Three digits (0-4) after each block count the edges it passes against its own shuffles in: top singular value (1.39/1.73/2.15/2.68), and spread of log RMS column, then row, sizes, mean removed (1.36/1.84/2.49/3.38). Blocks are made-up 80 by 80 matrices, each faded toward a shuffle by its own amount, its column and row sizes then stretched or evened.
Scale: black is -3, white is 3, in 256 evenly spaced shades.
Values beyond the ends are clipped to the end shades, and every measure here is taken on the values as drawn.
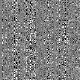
0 4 1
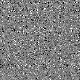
0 2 2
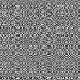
4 2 4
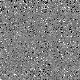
1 1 2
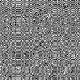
4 0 2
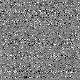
0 0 3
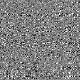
2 0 3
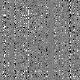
0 4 2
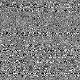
0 1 4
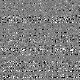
0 2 4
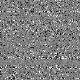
2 1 3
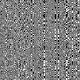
3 4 0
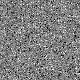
0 0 0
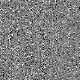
0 3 0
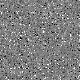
0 1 2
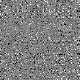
2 2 2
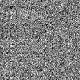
2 1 0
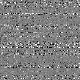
1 0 4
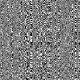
3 4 0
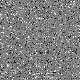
1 1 1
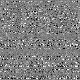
1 0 4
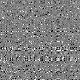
3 1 3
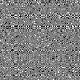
4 0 3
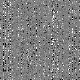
1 4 0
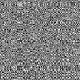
4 1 3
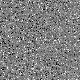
1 1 0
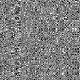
3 2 1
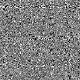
1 2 2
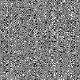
1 3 2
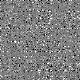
0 2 3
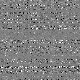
0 0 4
